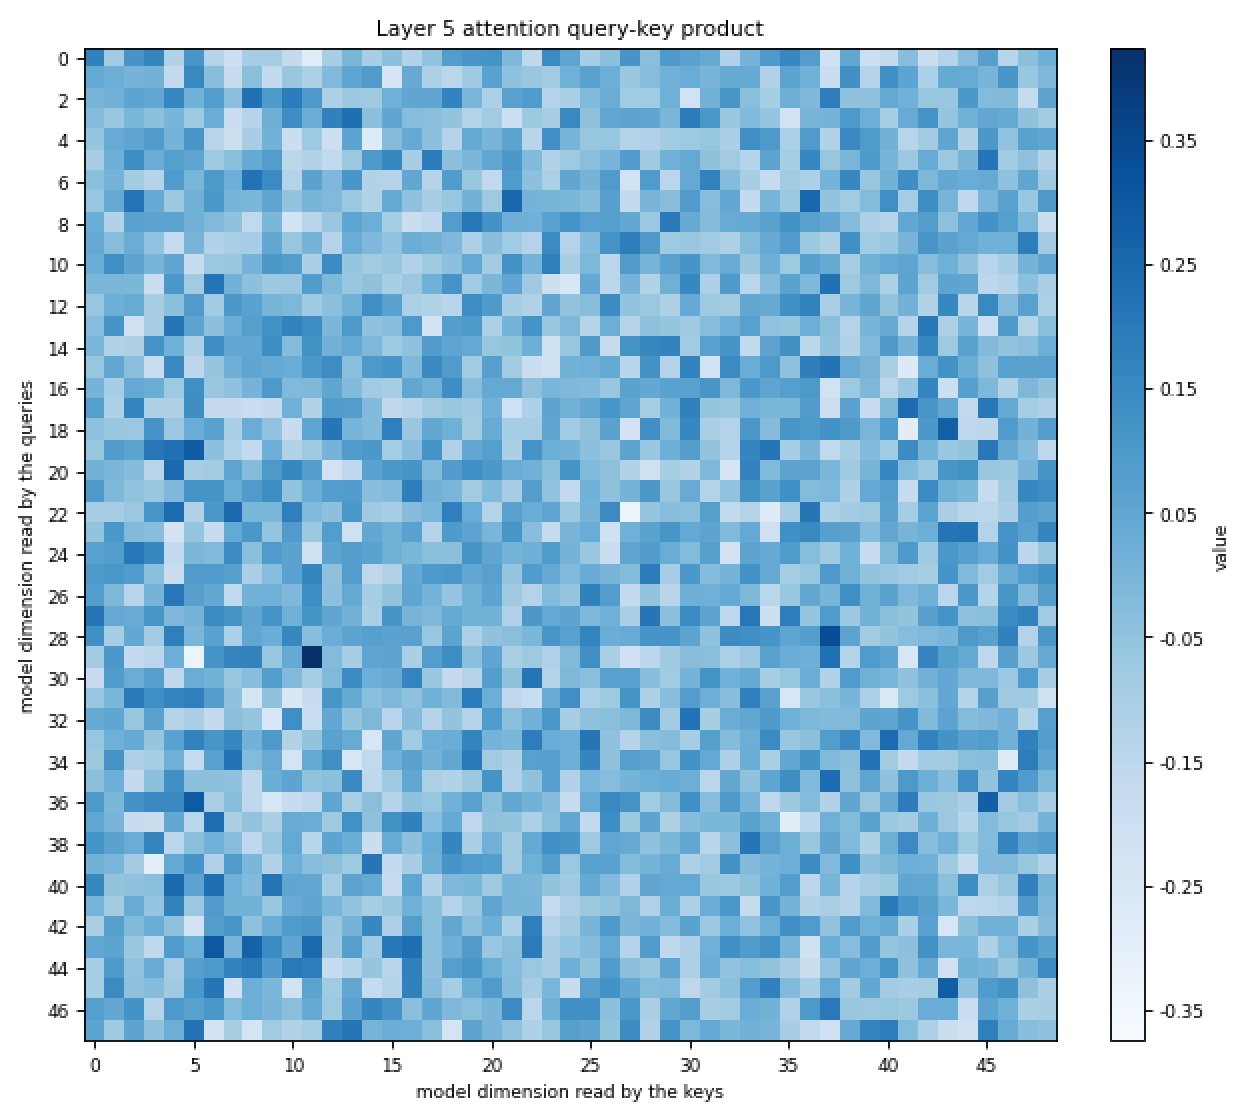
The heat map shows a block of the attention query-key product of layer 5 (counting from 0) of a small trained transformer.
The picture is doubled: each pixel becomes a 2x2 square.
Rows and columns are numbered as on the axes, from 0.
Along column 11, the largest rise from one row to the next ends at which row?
29
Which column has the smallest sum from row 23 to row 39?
21
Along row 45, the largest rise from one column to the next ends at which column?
43
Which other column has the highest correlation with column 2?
45
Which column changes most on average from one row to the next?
4
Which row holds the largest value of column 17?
5
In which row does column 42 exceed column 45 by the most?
13
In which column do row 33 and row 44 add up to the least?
14
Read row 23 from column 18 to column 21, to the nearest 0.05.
0.1 0.05 0 0.1
